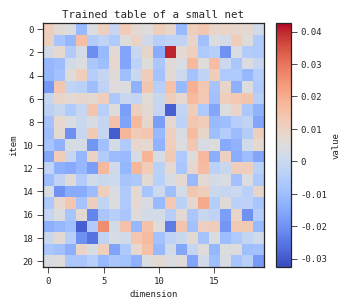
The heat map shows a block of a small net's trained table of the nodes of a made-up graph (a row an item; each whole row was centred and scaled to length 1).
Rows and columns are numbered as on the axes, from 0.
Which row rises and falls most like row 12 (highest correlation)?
14
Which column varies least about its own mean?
9
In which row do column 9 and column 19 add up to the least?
20
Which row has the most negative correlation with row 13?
1
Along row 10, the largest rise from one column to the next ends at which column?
11
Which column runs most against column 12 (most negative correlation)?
16
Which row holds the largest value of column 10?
0
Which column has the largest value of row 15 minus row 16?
4
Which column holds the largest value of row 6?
13
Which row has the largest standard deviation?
17
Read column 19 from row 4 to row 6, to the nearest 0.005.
-0.005 -0.005 -0.005
